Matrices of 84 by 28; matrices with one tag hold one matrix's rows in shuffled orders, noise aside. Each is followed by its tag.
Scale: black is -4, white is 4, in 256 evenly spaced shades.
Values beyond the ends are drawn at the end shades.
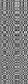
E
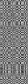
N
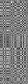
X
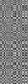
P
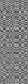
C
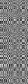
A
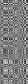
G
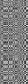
G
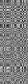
X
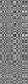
P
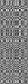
C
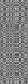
C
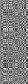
G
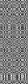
N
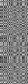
A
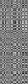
P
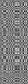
E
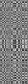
P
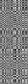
P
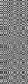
A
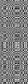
E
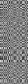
A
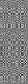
N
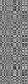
P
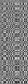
E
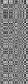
G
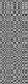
P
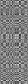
C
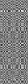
N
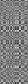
C
